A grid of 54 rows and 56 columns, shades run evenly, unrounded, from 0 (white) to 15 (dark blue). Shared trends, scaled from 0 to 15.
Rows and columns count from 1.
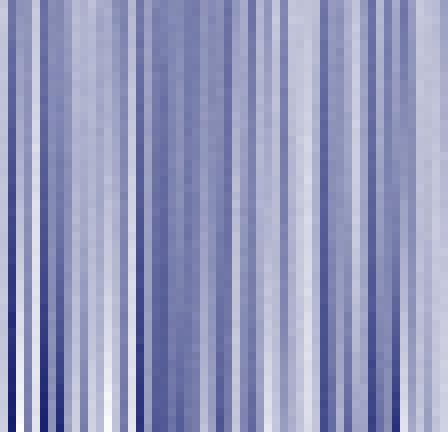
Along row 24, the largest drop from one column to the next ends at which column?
3
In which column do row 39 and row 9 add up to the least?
5
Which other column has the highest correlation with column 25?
32
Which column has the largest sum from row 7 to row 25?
2
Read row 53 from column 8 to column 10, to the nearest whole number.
14 6 3
